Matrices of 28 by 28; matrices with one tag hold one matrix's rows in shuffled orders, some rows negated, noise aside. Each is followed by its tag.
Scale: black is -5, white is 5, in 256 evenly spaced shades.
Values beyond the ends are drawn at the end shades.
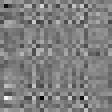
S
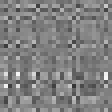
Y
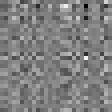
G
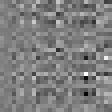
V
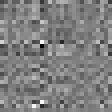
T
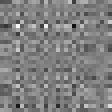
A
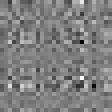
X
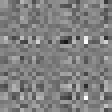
G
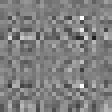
X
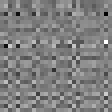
Y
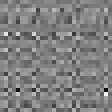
Y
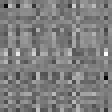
Y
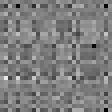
Y
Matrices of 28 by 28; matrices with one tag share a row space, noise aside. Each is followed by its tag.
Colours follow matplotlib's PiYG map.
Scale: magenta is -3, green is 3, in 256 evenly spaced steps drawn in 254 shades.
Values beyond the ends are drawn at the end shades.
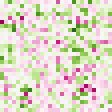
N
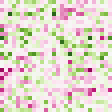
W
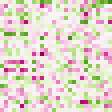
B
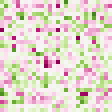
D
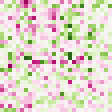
W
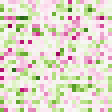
W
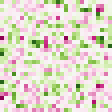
D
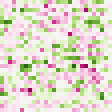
N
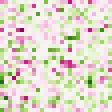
W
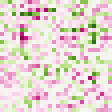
N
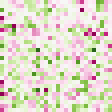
D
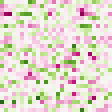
N
